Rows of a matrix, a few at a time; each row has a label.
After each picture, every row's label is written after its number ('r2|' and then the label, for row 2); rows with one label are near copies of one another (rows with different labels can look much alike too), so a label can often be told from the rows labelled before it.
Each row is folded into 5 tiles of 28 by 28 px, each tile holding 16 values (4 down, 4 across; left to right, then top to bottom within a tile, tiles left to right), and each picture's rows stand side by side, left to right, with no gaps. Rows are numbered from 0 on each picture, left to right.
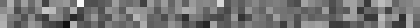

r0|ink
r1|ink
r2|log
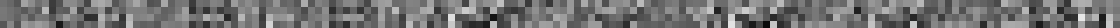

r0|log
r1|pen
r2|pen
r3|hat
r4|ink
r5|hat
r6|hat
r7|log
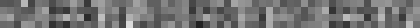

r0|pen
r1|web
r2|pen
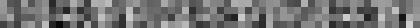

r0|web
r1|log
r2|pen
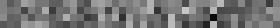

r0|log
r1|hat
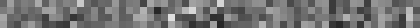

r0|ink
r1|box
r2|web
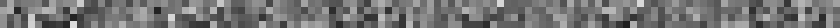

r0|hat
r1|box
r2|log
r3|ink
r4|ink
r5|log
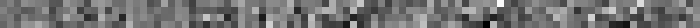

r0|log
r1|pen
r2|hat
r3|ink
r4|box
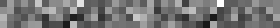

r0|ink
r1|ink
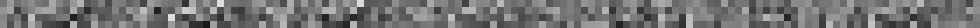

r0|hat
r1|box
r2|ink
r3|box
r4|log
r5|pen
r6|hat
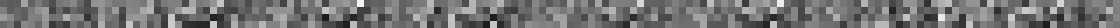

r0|pen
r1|hat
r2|ink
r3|hat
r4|ink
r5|ink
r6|log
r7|box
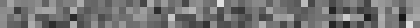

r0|hat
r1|box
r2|pen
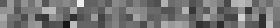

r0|ink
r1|log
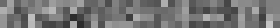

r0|hat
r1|pen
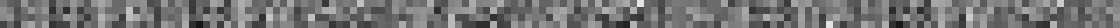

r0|web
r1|web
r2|box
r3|hat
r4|ink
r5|pen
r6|web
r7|ink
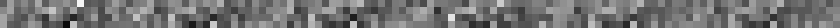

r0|ink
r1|hat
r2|hat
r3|box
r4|hat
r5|hat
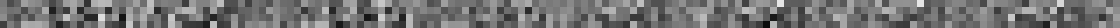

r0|log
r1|hat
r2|log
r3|log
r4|ink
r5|ink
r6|ink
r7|box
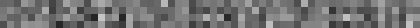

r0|log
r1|pen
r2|pen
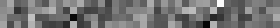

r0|hat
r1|ink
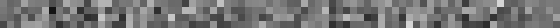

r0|log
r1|box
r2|pen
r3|ink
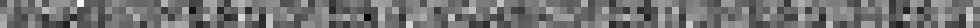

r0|ink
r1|log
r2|pen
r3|box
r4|pen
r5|log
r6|web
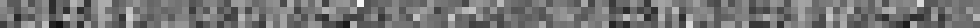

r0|web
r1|log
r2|ink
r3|box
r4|pen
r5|web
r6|ink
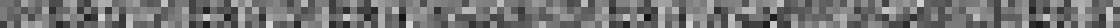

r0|log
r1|pen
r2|pen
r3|box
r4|pen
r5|hat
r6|ink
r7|web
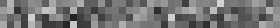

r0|hat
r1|box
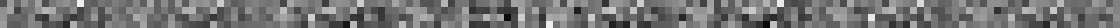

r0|ink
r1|ink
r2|box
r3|pen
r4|box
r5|ink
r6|box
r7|box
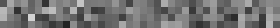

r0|box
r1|log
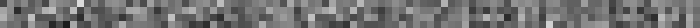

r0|box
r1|box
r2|box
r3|pen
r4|log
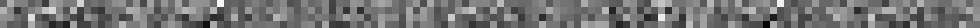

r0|box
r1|ink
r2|web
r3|box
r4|log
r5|ink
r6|box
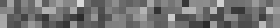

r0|ink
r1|box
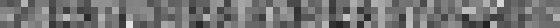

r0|pen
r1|web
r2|web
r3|ink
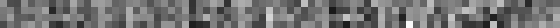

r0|web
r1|web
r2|pen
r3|hat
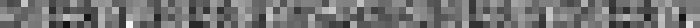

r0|pen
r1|web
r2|box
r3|web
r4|pen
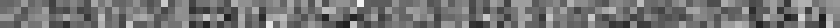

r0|pen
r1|pen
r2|ink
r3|web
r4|box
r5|log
